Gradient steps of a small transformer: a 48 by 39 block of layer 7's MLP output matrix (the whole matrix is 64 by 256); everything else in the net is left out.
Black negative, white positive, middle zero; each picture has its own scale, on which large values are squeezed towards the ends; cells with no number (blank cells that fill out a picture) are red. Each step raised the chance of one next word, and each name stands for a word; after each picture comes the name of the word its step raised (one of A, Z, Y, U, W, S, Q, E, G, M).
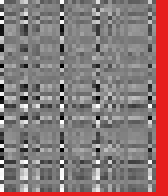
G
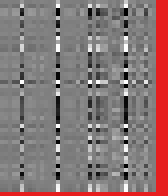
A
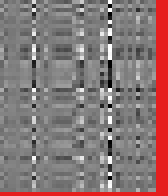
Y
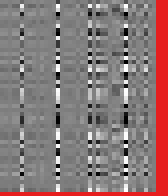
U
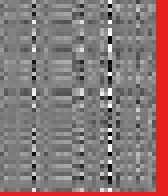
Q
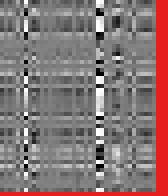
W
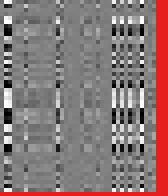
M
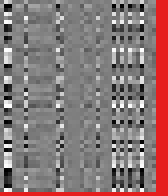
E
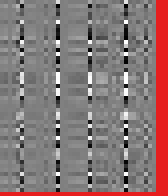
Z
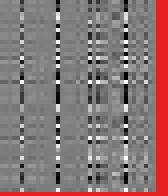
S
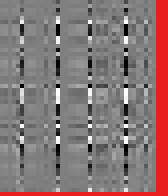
M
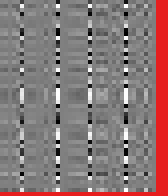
U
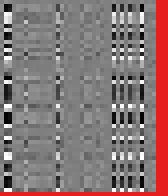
S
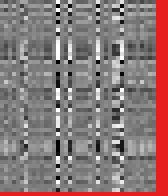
Y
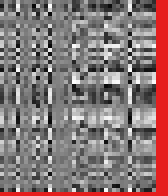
U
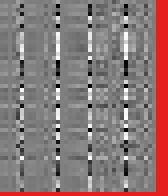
Y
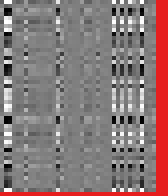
W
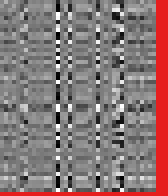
S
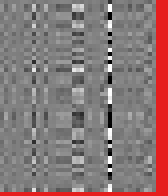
U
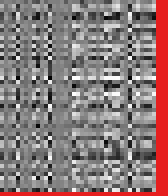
S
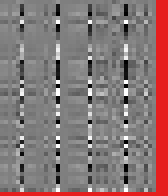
Q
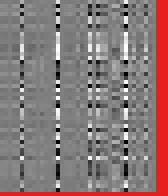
Y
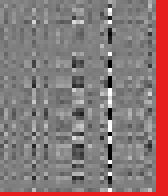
M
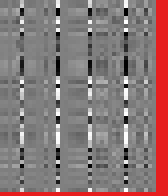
W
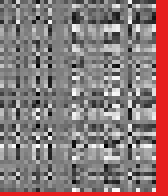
M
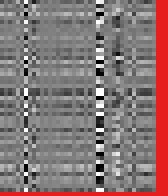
Q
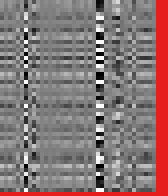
S
